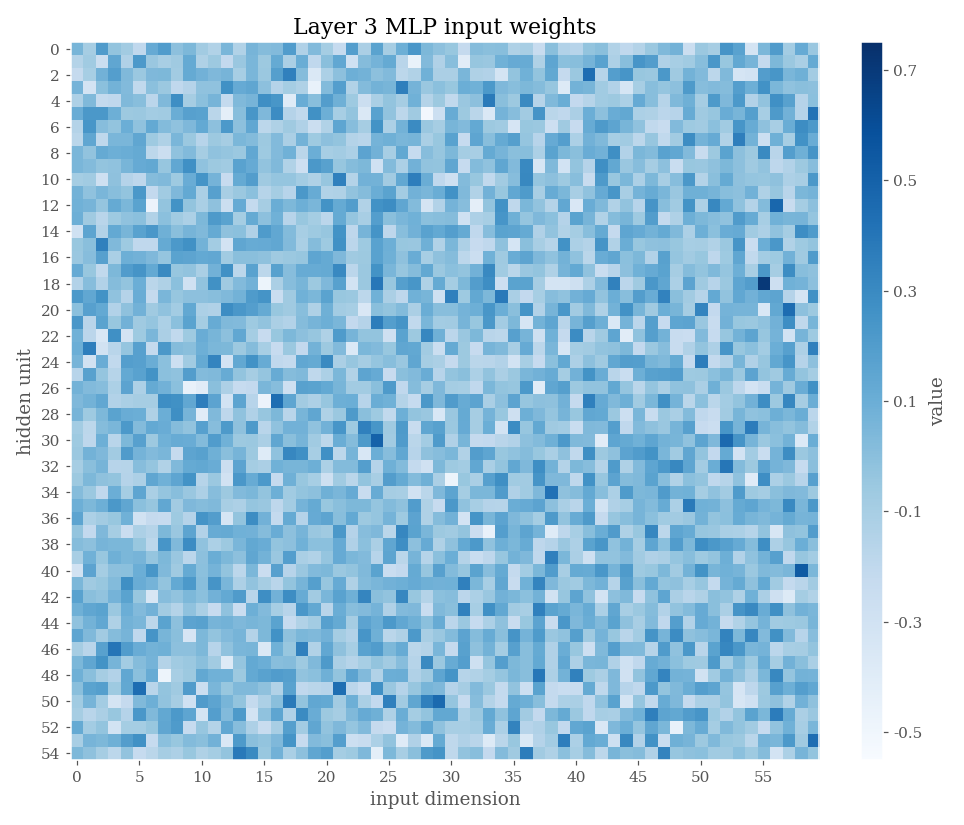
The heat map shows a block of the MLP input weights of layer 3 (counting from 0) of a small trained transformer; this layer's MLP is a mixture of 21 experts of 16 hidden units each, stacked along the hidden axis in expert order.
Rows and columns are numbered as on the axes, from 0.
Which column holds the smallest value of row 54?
24
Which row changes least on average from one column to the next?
16
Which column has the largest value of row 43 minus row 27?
15
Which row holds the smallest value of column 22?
23
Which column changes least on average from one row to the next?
8
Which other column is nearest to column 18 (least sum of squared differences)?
45
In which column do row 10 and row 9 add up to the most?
36
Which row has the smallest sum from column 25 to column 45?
53
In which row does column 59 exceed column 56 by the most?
37
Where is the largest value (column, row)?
55, 18
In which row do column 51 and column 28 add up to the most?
47
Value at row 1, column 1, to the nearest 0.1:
-0.1
